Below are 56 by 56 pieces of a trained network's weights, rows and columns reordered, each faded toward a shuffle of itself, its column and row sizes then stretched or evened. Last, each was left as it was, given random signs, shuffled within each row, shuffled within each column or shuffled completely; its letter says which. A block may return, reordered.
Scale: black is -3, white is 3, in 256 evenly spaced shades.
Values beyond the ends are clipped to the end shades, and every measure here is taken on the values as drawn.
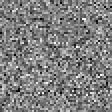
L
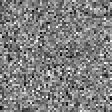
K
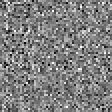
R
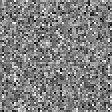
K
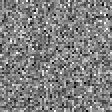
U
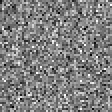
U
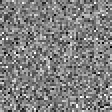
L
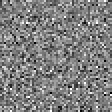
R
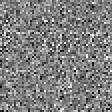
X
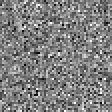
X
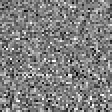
L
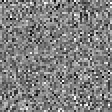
R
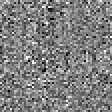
R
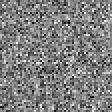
X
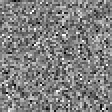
K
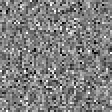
R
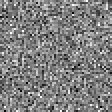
U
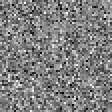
K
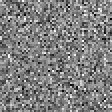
K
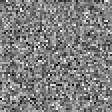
L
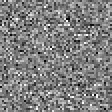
L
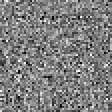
X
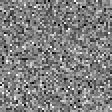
U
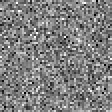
U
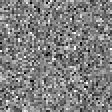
K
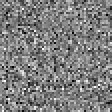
X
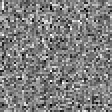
X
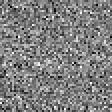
L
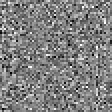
R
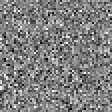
R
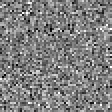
L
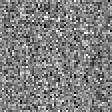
K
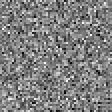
K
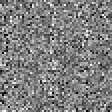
X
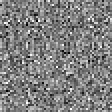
R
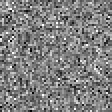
K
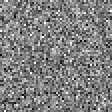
U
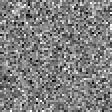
U
